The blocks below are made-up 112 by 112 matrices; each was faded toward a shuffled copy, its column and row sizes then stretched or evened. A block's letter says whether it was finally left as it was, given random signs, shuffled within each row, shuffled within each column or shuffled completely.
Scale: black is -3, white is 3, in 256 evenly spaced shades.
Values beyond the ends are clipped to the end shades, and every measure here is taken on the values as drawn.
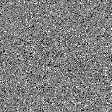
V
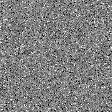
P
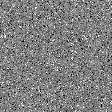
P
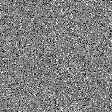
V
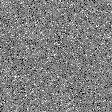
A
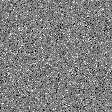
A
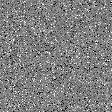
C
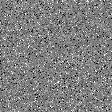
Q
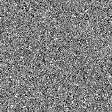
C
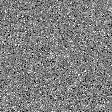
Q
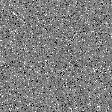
C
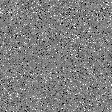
Q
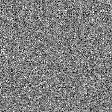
C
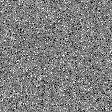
Q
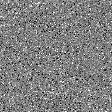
C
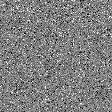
C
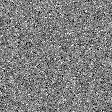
A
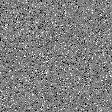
P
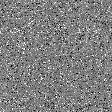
Q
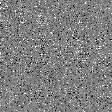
V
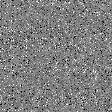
C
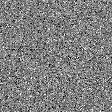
Q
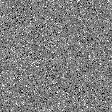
P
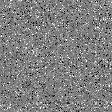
V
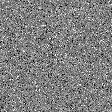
A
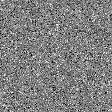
Q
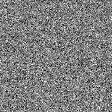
C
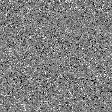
C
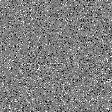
V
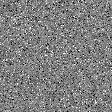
Q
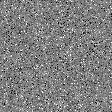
P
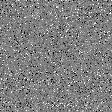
Q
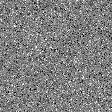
P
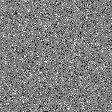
P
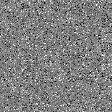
V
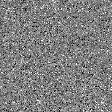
C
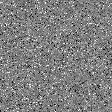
Q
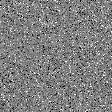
P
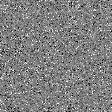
C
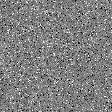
P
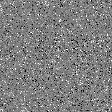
C
